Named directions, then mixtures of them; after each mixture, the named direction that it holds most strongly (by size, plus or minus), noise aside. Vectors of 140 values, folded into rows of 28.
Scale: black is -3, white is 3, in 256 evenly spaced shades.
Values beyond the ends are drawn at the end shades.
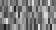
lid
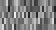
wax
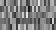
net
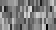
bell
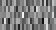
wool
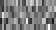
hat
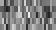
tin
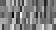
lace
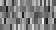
wool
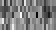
tin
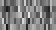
tin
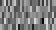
wool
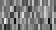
lid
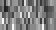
tin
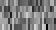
bell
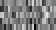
lid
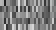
net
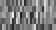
lace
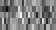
tin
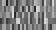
wool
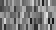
lid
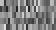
net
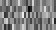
lid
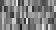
bell
